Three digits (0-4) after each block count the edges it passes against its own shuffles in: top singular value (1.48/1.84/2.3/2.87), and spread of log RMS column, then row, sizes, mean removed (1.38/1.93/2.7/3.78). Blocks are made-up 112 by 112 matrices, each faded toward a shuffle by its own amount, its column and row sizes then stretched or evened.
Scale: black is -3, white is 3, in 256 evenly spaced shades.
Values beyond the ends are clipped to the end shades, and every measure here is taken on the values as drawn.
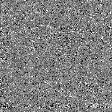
0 1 2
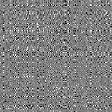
4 3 3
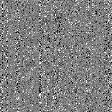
2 3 0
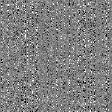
0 4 1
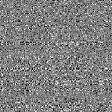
3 0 3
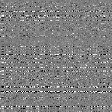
4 1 4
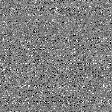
1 1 3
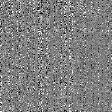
0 4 2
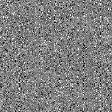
2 3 0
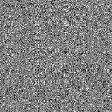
3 2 1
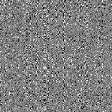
3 3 1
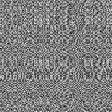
4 0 1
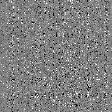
1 3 1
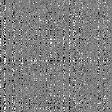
3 4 3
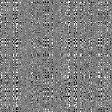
4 4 3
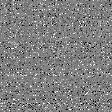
0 1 3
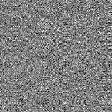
3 1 0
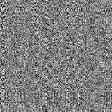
3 3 0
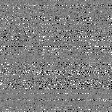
0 1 4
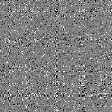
3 2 2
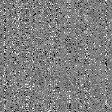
3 3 0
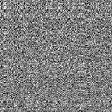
3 1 2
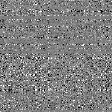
2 2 4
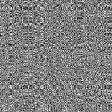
4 2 2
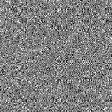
3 1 1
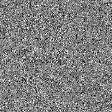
0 2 2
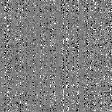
1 4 2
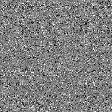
2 1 2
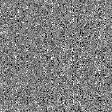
0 3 1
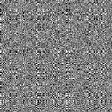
4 3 3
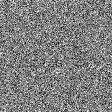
1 0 0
